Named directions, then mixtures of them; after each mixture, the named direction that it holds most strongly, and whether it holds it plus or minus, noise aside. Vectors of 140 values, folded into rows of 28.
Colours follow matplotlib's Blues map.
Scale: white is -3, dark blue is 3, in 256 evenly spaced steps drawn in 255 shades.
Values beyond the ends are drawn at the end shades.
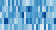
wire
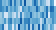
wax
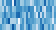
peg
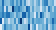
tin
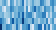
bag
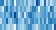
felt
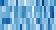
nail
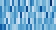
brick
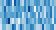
peg, plus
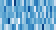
peg, plus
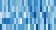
tin, minus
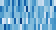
nail, minus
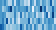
brick, plus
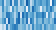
brick, minus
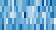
wire, minus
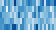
felt, minus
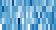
peg, minus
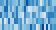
wire, minus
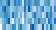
bag, minus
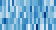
wire, plus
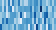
tin, minus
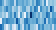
felt, plus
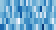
peg, plus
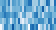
bag, minus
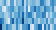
bag, plus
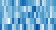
nail, minus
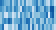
wax, plus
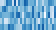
nail, minus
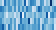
brick, plus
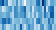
nail, plus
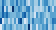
tin, plus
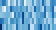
bag, plus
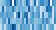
brick, minus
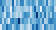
peg, minus
